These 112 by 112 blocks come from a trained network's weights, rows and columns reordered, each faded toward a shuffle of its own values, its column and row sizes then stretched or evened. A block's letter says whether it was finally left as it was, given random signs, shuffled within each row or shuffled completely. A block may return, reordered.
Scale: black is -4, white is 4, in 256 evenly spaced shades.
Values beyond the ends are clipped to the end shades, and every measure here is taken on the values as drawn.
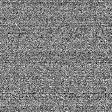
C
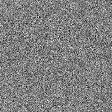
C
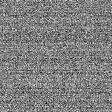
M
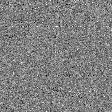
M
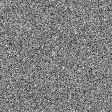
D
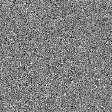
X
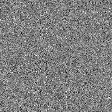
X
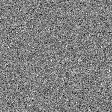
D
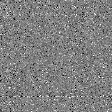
X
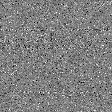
M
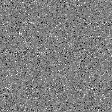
X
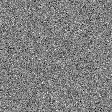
D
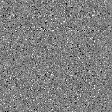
C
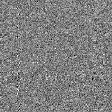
C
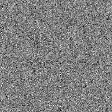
X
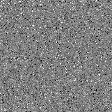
M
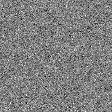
M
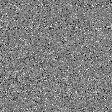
M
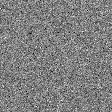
D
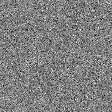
M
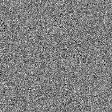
X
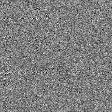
X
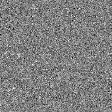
X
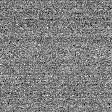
M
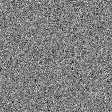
D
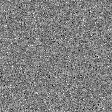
M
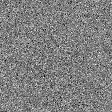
D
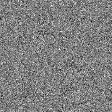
X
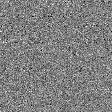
M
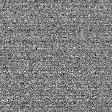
C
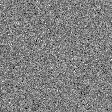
D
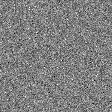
D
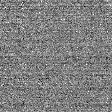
C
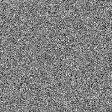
C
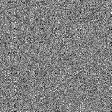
C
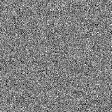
C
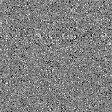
C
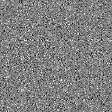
X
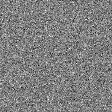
M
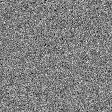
D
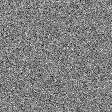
D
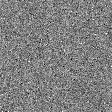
D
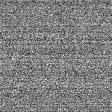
M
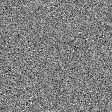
D
